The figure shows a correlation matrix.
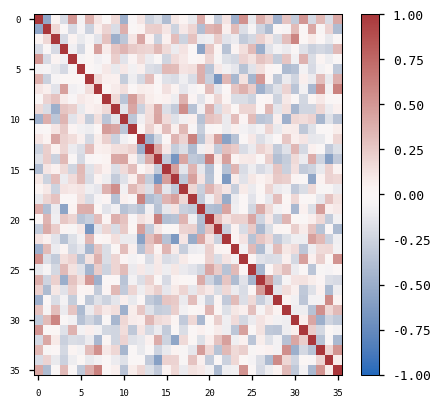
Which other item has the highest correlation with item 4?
0
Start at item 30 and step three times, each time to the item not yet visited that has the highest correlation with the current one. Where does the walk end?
18
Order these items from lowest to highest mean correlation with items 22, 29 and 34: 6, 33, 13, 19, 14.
14, 13, 6, 19, 33
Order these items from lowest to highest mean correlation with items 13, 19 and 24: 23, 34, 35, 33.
34, 23, 35, 33
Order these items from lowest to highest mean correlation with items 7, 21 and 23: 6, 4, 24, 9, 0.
6, 0, 4, 9, 24
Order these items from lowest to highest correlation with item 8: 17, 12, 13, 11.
13, 12, 17, 11
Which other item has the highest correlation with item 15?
16
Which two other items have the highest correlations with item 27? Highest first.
26, 9
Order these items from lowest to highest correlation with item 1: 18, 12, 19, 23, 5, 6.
19, 6, 5, 12, 18, 23
